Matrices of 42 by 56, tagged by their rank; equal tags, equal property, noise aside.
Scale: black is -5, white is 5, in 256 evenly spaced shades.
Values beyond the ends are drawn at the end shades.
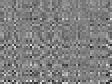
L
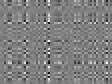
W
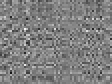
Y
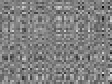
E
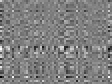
L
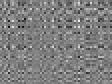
L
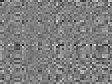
E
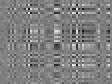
W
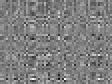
E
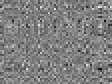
Y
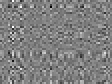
Y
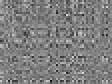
Y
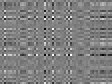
W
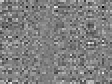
Y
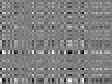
W
